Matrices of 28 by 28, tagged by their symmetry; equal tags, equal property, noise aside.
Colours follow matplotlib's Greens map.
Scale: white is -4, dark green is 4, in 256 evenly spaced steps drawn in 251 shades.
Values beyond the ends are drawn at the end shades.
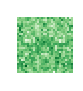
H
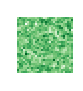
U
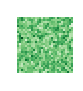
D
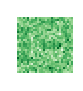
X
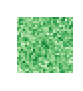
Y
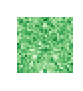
H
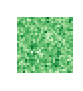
D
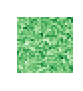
D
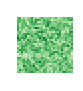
D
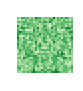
H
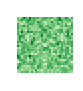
H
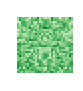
H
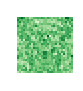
H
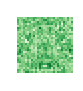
H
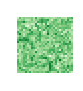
Y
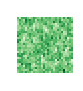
U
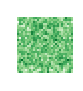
H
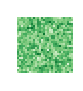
U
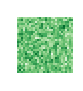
Y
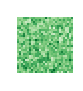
D
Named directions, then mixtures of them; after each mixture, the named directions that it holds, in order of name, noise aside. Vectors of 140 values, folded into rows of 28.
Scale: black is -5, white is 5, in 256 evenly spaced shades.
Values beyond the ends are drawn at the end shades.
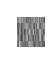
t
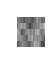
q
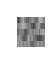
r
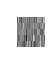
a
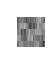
q, r, t.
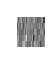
a.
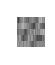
r.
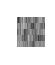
r.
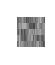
q, r, t.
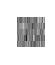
a, r.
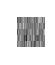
a, r.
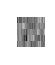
a, q, r.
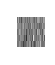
a.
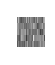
a, r, t.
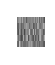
t.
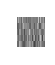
a, t.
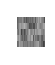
q, r, t.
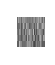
a, t.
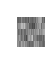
q, r.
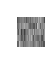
q, r, t.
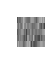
a, q, r.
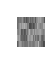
q, r, t.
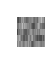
r.
